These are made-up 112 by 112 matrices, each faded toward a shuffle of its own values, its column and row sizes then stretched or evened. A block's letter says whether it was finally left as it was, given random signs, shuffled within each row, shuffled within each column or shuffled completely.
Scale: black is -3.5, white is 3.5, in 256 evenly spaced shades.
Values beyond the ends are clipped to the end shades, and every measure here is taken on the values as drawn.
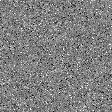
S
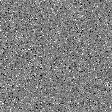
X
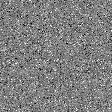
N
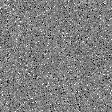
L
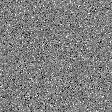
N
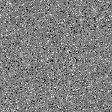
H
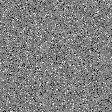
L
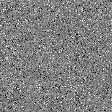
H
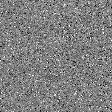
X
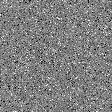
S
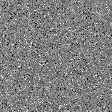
N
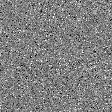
X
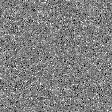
H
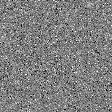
X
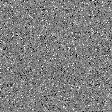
H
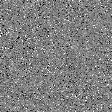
H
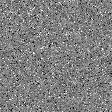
S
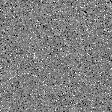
N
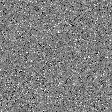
S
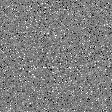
N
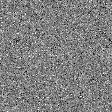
X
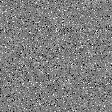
X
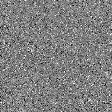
H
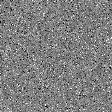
L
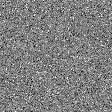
S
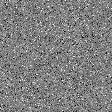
L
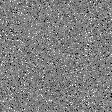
S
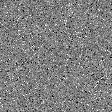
S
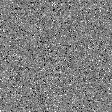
X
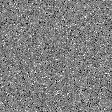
S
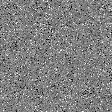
X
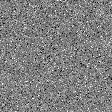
S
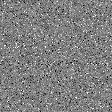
N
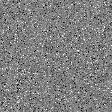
L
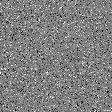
S
